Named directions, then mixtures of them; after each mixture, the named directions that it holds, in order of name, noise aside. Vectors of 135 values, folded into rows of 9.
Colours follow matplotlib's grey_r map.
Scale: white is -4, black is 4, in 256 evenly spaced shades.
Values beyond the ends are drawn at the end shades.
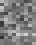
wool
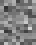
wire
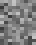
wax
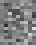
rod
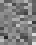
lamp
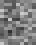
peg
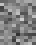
rod, wire, wool.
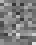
lamp, wool.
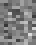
rod.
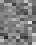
lamp.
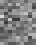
peg, wax.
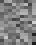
lamp.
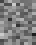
lamp, peg, wool.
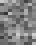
wax, wool.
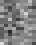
peg, rod.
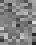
lamp.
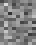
rod, wax.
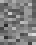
lamp, rod, wax.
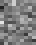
wax, wire, wool.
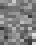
lamp, wax, wire.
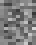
rod.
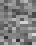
lamp, rod, wire.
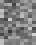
lamp, peg.
